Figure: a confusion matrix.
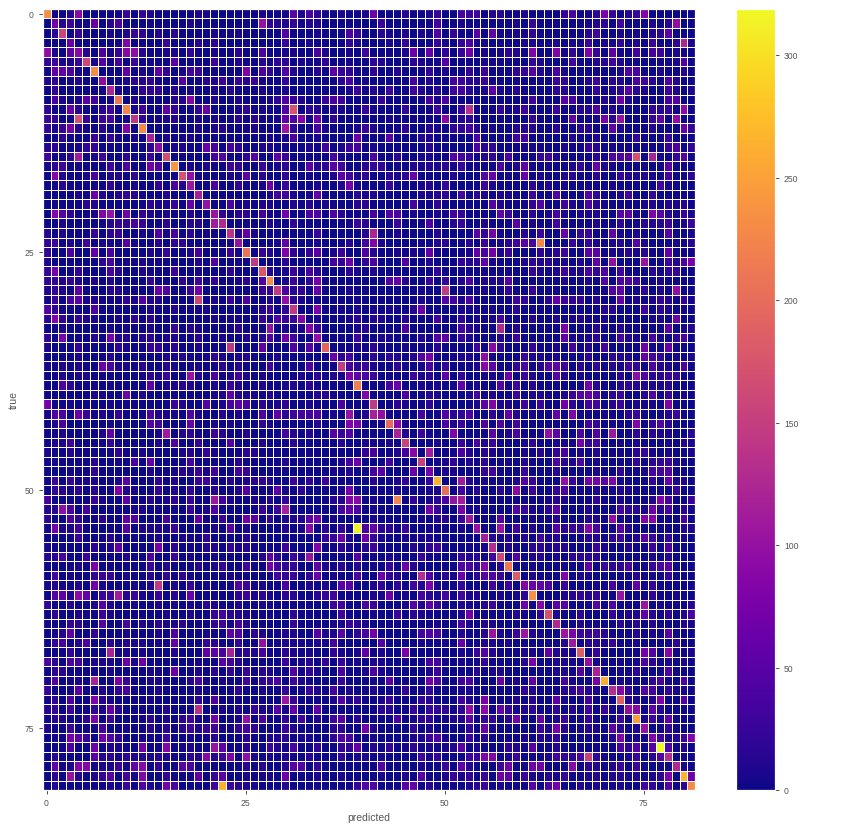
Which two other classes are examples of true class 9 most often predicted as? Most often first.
18, 72
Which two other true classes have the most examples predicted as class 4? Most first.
11, 15
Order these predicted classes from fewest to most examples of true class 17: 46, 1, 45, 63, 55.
63, 45, 55, 46, 1
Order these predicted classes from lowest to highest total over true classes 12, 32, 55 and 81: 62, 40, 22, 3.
62, 3, 40, 22
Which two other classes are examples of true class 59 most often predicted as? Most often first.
47, 65
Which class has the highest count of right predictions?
77
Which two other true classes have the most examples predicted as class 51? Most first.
44, 15
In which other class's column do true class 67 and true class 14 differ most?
8
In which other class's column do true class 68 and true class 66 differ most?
27
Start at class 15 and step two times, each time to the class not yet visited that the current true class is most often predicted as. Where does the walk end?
25
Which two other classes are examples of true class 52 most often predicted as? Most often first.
30, 2
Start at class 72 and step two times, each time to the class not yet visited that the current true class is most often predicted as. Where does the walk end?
19
